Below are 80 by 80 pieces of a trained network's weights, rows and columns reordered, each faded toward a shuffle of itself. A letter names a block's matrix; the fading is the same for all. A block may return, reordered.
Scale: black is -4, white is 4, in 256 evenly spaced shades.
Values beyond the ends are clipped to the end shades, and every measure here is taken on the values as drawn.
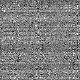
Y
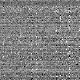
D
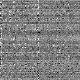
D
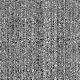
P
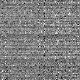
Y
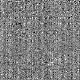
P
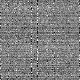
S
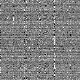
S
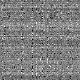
Y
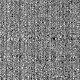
P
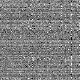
D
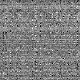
Y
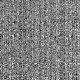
P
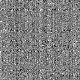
P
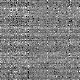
Y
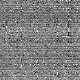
S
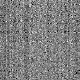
P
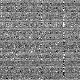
D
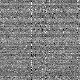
D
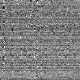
Y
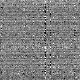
S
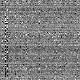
S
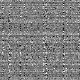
Y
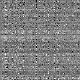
Y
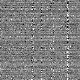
S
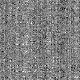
P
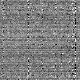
S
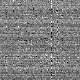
D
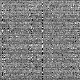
S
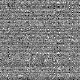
D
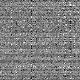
S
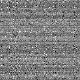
D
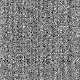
P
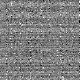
Y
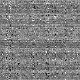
Y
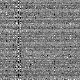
S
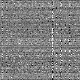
S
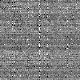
S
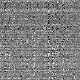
Y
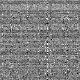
D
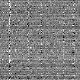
S
